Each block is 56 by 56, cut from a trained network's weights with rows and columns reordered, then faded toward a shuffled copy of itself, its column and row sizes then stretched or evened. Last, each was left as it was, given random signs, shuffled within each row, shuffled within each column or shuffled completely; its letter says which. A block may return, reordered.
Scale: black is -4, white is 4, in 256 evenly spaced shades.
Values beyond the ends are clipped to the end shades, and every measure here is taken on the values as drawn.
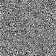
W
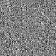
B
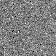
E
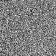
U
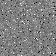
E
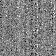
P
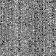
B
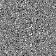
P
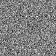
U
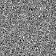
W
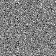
P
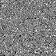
U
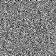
U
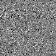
W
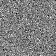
E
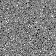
E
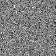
W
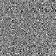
B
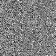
P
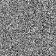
P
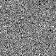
W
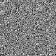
B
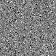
P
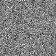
W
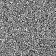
E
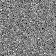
E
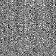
B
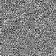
B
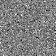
U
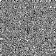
W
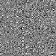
B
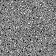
E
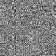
B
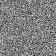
P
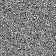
E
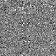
B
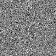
P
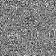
B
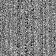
P
